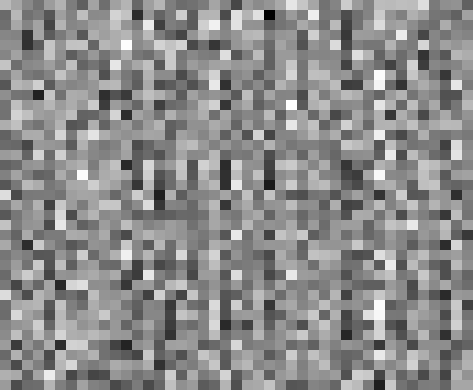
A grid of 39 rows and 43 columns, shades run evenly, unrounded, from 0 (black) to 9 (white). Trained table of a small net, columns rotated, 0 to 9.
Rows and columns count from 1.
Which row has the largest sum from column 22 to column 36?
1
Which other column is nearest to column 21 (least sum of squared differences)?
33
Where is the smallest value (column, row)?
25, 2
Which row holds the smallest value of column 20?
5
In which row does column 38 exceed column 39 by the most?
7
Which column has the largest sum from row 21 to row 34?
20
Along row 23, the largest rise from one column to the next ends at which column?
6
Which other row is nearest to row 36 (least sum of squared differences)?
8
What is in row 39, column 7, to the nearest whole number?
4
